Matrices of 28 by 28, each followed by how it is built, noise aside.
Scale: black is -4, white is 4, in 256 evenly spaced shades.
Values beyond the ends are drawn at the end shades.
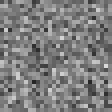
blocks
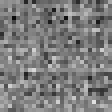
blocks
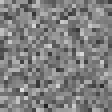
repeating columns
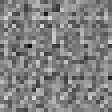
repeating columns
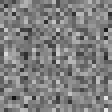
low rank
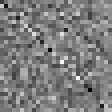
diagonal
